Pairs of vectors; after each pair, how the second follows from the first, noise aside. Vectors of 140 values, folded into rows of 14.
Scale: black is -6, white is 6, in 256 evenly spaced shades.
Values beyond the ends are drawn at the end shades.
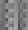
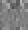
wrapped around, negated, partly zeroed.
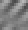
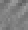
negated, shrunk.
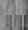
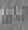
reversed, negated, partly zeroed.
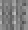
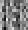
wrapped around, negated, scaled up.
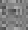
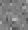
reversed, negated, partly zeroed.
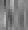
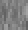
wrapped around, shrunk.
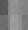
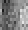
wrapped around, negated, scaled up.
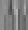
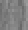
wrapped around, shrunk.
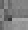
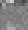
wrapped around, negated, partly zeroed.
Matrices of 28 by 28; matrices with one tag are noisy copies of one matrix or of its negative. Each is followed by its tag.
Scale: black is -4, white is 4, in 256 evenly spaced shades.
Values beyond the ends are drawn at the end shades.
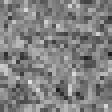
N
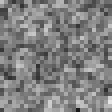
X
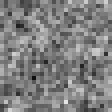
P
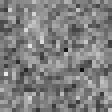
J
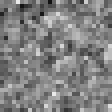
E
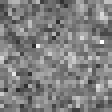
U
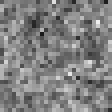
J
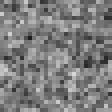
N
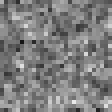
X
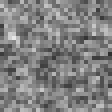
U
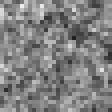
E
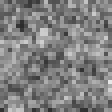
P
